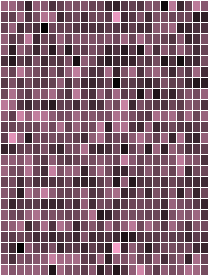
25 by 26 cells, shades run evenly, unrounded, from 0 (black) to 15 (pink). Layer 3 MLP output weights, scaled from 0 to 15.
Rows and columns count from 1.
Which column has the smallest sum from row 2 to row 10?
25
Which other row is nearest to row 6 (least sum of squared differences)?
22
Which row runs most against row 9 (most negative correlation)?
19
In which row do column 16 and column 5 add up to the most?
11
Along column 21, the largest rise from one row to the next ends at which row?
2
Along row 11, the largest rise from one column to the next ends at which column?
3
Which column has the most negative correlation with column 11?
21
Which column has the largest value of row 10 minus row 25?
16
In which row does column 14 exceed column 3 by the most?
18
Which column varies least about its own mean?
9
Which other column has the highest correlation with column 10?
7
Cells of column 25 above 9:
5
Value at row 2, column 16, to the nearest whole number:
4
